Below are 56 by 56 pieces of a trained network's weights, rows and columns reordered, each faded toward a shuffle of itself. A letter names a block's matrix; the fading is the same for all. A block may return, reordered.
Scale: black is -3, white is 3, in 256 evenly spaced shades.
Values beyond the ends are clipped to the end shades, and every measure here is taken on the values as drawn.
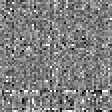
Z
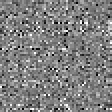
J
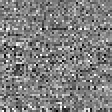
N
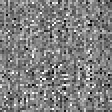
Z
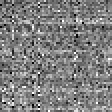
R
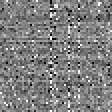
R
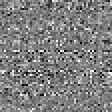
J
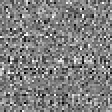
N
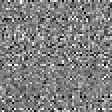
J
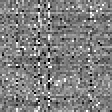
R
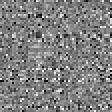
J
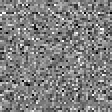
N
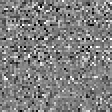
J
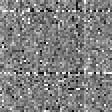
Z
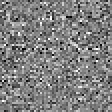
J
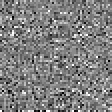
J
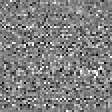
J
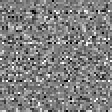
J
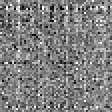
Z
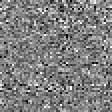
J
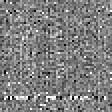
Z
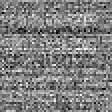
R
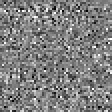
J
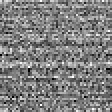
R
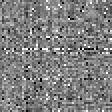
Z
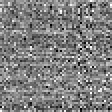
R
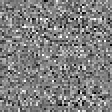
N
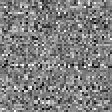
N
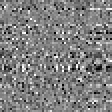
N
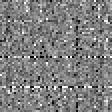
Z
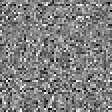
N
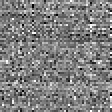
R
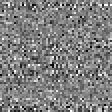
N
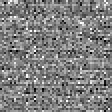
R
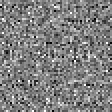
J
